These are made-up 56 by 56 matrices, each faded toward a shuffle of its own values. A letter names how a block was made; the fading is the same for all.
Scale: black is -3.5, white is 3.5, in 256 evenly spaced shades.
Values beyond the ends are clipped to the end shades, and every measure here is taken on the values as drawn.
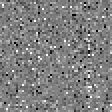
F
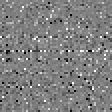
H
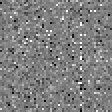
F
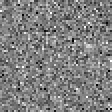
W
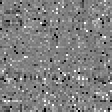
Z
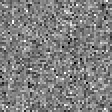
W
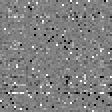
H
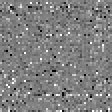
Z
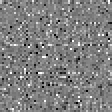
Z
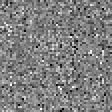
W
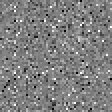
F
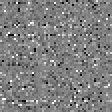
Z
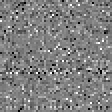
H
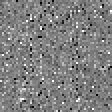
F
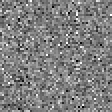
W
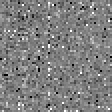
F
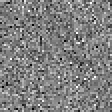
W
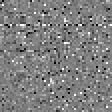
H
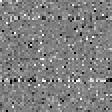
H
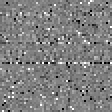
H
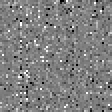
F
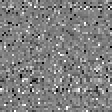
H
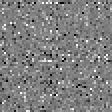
Z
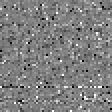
H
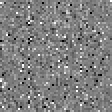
F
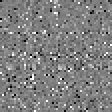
Z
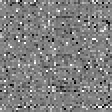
H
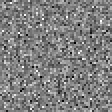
W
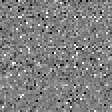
Z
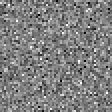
W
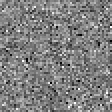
W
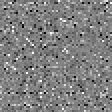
Z
